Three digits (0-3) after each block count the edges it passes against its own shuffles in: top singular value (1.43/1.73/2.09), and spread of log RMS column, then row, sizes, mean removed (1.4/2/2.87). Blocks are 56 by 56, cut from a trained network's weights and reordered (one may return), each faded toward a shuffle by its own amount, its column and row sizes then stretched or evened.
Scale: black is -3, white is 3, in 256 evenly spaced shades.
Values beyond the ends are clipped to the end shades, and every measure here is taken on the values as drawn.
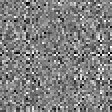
3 2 1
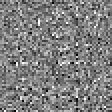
2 1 1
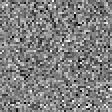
1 0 1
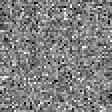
0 0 0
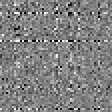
3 2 2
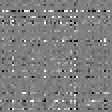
2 2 3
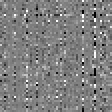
1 3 1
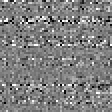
1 0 3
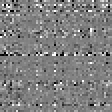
1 2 3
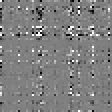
2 3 3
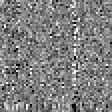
2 2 0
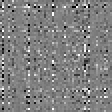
2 3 2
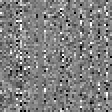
0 3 0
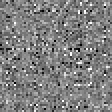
0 2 2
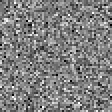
0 0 0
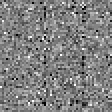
1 1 1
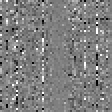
1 3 0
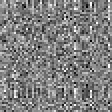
3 2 0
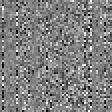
1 3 0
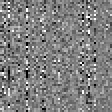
1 3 0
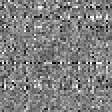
3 2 2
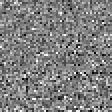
0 0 2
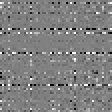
3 2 3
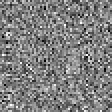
2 1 0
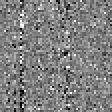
1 2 0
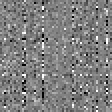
1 3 1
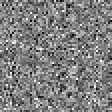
2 1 0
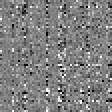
2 3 1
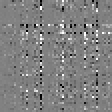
2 3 2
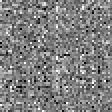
1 2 1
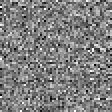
2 1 1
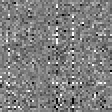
2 2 1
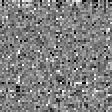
1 1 1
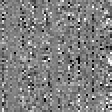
0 3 1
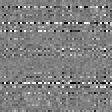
3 0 3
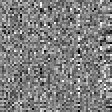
3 2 0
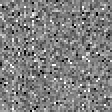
1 1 0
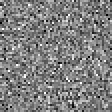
1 0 0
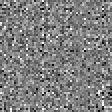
0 2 1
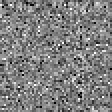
0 0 0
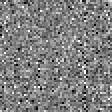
1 1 0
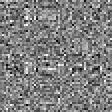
3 1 1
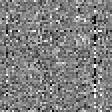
2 2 1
